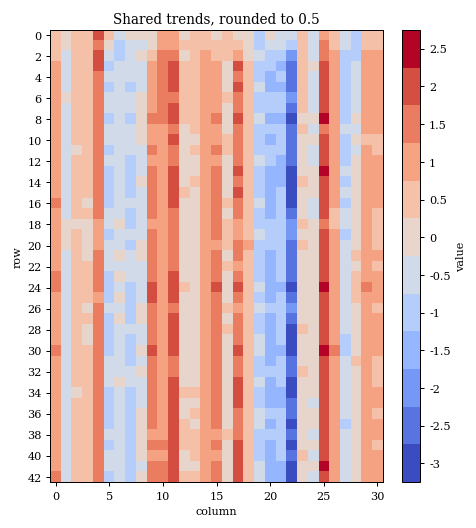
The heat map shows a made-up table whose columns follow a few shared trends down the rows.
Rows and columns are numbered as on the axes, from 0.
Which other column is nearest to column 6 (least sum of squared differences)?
1
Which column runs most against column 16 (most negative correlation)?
17
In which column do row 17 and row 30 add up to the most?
25
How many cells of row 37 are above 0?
16
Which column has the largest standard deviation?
22
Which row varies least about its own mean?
0
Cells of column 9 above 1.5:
3
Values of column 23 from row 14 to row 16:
0.5 0 0
